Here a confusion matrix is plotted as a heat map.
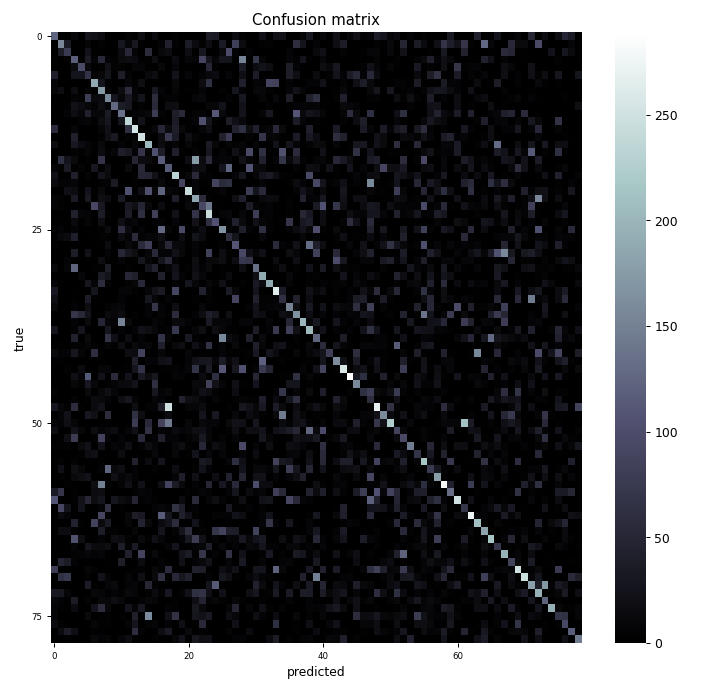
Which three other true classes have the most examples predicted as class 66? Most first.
14, 28, 36
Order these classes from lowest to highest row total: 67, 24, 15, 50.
24, 67, 15, 50
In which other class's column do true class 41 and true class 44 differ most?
63
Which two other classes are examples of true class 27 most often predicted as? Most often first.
38, 55
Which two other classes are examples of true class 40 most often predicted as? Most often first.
51, 23
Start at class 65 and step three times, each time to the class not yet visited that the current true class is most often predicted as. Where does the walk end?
67
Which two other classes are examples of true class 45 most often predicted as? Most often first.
23, 15
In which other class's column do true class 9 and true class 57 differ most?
47
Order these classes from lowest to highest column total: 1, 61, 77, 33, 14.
77, 1, 61, 14, 33
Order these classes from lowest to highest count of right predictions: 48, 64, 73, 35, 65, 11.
73, 35, 64, 65, 11, 48
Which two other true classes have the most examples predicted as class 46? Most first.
59, 44
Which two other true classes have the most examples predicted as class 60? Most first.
35, 4
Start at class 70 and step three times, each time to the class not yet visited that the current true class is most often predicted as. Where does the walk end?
16
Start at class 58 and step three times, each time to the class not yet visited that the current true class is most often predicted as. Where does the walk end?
22
